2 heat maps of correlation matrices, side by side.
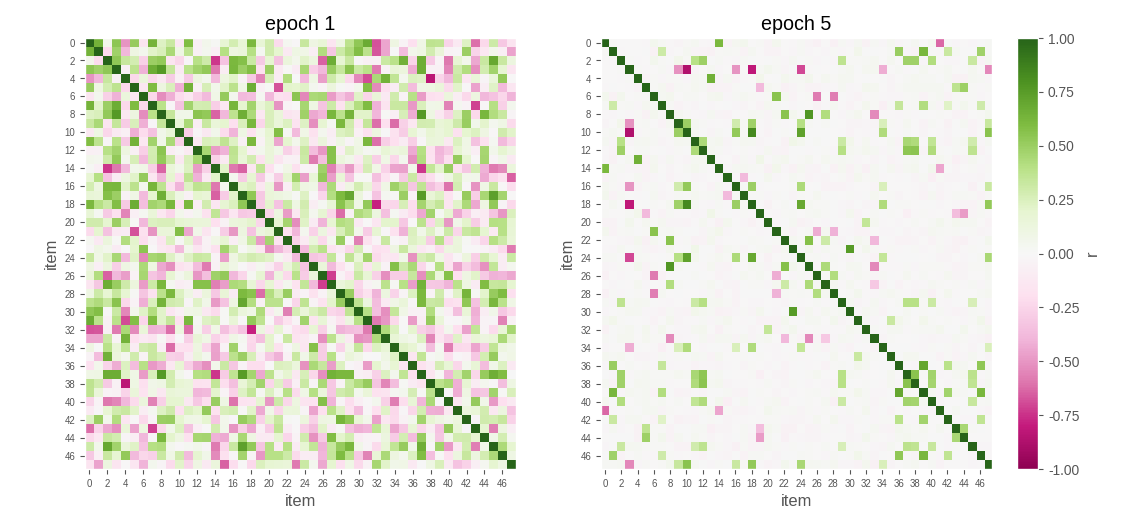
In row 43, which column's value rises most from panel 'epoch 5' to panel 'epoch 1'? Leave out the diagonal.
40
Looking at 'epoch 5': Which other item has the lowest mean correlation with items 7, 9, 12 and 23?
3
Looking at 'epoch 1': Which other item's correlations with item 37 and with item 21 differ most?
2
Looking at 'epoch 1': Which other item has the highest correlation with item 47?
32
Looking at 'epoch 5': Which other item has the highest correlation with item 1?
39
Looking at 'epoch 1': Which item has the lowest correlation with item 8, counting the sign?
14
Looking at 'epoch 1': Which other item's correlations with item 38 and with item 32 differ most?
4
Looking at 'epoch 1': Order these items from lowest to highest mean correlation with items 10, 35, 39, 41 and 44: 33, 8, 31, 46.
31, 33, 46, 8
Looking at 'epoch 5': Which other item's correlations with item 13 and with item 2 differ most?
4
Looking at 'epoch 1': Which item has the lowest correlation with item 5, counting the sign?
21
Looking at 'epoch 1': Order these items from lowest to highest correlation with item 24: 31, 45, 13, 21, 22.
22, 21, 45, 13, 31
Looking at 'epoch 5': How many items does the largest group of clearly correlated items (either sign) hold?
8
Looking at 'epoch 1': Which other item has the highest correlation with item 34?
25
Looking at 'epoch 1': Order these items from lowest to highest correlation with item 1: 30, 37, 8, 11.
37, 8, 11, 30
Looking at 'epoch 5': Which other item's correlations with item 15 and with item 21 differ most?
6
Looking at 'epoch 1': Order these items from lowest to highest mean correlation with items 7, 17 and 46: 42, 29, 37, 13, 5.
5, 13, 42, 29, 37
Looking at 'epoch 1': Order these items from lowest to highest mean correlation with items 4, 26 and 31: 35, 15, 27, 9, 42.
27, 35, 42, 9, 15
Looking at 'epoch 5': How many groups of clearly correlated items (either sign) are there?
12
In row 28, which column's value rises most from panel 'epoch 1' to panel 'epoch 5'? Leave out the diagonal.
19
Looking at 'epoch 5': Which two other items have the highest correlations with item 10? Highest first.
18, 24
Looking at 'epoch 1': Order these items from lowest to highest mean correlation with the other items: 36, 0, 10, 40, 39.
40, 36, 10, 39, 0
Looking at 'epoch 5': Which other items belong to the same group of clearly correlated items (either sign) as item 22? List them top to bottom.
8, 25, 27, 33
